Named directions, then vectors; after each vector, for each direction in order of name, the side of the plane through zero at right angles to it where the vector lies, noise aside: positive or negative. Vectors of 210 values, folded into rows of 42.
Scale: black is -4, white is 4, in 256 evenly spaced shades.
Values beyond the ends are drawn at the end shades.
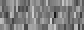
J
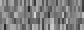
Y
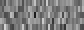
positive, negative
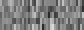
positive, positive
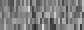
negative, negative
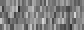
positive, negative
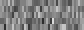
negative, positive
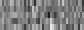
positive, positive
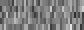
negative, negative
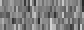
positive, positive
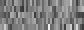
positive, negative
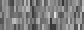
negative, negative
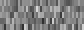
negative, positive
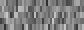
negative, positive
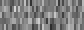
negative, negative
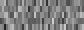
negative, positive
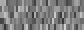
negative, positive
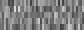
negative, negative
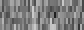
positive, positive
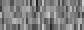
negative, negative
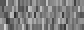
positive, negative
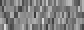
positive, negative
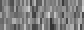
negative, negative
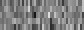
negative, negative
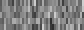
negative, negative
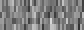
positive, positive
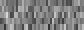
negative, positive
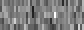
negative, negative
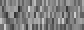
positive, negative
